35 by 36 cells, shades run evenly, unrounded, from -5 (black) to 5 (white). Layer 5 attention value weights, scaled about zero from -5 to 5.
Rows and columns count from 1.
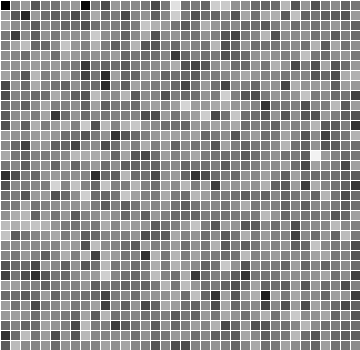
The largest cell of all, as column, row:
32, 16
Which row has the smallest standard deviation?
21
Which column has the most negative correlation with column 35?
17
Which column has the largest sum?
5
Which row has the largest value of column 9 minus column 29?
20
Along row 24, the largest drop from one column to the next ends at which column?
2
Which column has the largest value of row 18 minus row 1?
9
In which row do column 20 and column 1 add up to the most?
23
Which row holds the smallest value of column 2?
4
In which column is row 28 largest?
11
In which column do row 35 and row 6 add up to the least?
18
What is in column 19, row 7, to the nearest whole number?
-2
